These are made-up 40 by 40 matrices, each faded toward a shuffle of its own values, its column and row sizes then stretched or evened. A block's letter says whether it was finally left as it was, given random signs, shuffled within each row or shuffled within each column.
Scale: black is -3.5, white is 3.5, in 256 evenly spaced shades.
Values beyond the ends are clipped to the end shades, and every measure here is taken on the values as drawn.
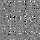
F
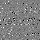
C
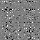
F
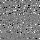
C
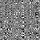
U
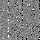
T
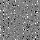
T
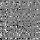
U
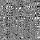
U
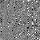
T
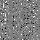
T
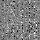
T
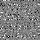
C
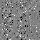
T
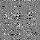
F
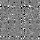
U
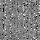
T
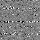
C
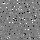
C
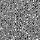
T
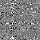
F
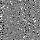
T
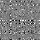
U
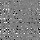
F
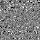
C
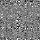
F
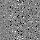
T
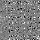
F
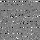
C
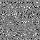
C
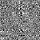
U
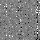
T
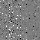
T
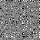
U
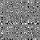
U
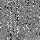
T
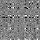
U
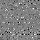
C
